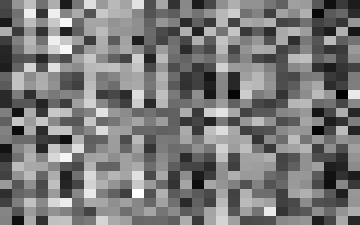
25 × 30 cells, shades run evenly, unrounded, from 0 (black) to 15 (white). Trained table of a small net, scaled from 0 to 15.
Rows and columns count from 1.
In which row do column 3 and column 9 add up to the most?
2
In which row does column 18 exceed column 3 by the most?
16
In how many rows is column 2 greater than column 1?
18
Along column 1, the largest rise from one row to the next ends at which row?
4
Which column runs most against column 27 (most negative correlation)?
9
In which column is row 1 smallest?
28
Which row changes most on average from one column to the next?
11
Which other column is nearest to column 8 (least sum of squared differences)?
12
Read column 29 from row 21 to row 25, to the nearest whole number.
8 2 4 9 10
